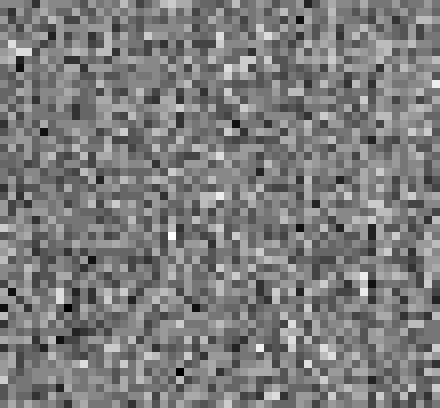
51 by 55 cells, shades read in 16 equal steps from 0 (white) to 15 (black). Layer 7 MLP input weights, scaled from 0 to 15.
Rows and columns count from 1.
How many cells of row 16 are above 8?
14
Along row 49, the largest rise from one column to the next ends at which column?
53
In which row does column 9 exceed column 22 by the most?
30
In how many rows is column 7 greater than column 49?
27
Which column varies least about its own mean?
18
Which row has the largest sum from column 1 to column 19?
33
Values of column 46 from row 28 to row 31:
5 6 6 8
